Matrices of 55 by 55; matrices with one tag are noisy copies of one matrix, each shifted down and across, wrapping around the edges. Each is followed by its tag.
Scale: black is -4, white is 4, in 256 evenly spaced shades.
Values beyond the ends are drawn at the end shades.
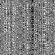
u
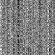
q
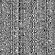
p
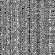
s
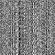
p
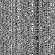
u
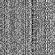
p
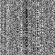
u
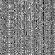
s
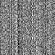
p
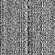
p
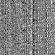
p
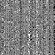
q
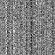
q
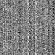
q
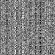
q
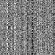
q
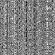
s
